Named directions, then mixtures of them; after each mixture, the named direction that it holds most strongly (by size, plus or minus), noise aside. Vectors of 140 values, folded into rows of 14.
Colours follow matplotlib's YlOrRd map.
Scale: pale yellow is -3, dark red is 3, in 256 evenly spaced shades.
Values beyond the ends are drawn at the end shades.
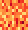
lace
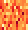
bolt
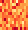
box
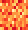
box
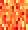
bolt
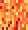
bolt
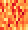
bolt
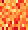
box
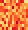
lace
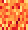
bolt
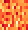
bolt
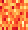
box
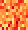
lace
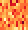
box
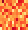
lace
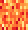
bolt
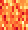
bolt
